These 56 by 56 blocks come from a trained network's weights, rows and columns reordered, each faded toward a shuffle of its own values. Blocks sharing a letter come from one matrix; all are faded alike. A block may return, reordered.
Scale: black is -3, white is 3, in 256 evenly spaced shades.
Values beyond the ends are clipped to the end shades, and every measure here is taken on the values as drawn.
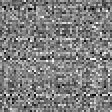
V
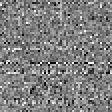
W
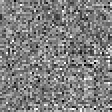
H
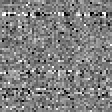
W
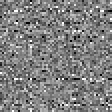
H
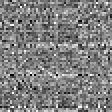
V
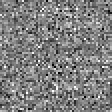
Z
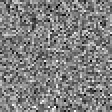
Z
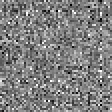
H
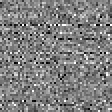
W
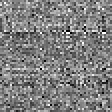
V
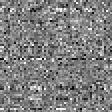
W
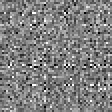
H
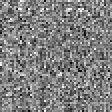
Z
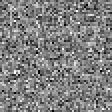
Z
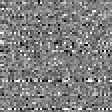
W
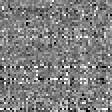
W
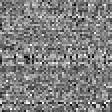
V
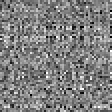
V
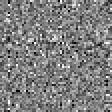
H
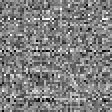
V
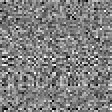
V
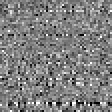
W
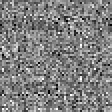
Z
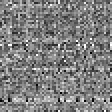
V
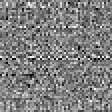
V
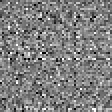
H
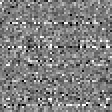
W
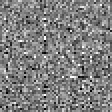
H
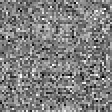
Z
